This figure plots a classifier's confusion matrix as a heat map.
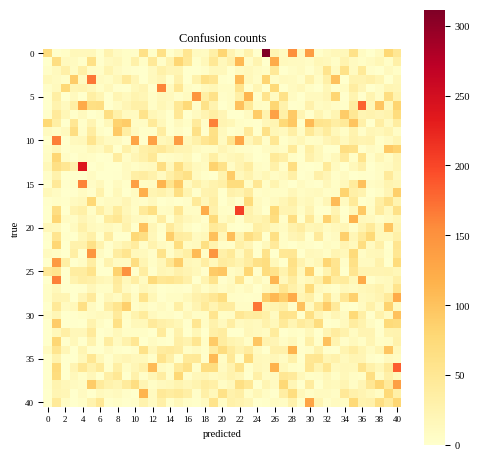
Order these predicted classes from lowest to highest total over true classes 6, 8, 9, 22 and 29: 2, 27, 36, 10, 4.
2, 10, 27, 4, 36
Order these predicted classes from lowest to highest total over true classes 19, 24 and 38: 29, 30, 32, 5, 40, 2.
29, 2, 30, 5, 32, 40
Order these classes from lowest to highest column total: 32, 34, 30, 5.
34, 32, 30, 5
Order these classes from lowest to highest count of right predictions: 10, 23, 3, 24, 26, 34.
34, 23, 24, 3, 26, 10
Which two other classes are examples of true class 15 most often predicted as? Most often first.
4, 10
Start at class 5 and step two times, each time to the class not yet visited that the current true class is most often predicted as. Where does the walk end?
33
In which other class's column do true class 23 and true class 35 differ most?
5
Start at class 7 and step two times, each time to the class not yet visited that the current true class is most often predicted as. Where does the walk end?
1
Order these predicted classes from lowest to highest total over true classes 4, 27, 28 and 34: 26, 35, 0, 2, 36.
0, 36, 2, 35, 26
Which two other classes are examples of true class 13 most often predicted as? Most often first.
4, 19
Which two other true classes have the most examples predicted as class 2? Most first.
4, 13
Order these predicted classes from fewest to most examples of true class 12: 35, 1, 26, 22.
35, 22, 26, 1
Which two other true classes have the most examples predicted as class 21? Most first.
14, 15
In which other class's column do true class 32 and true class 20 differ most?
11
